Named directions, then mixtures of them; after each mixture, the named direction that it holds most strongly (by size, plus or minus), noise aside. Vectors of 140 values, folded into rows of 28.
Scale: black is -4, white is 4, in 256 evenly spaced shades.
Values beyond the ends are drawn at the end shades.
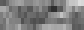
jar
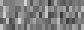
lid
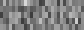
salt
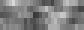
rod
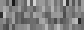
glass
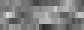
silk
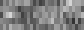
silk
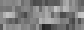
silk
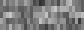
silk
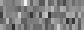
lid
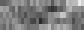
jar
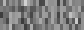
salt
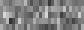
lid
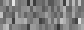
glass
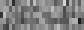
glass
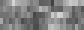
rod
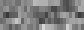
silk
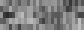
silk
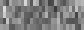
lid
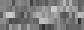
silk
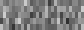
lid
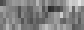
jar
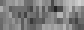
jar
